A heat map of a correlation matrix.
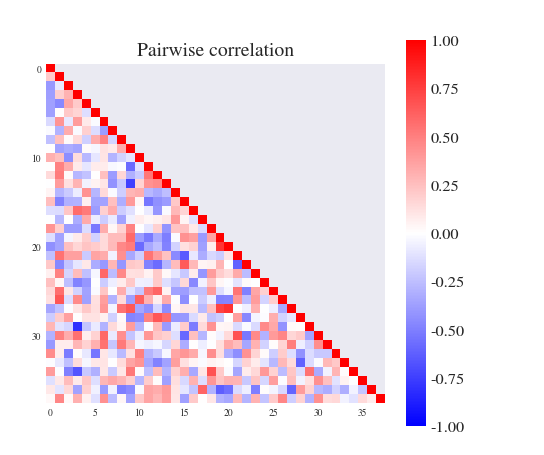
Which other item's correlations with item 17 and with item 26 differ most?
1
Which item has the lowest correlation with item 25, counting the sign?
22
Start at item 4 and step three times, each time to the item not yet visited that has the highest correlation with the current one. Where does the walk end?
30
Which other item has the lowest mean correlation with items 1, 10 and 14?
20
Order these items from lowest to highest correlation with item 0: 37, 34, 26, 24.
37, 26, 24, 34
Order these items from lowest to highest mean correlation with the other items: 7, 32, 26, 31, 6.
7, 32, 26, 31, 6
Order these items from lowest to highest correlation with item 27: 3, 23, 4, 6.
3, 4, 23, 6
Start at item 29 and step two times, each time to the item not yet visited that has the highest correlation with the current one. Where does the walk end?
18
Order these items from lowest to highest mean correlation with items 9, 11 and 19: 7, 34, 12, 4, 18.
12, 4, 7, 34, 18
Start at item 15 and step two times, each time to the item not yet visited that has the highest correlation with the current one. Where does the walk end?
32
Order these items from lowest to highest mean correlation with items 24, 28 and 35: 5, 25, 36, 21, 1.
5, 36, 1, 21, 25
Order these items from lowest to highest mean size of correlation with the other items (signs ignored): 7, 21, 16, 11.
7, 16, 11, 21
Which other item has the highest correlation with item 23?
6
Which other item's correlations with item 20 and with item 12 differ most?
19
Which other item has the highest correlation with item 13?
28
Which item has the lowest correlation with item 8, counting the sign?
36
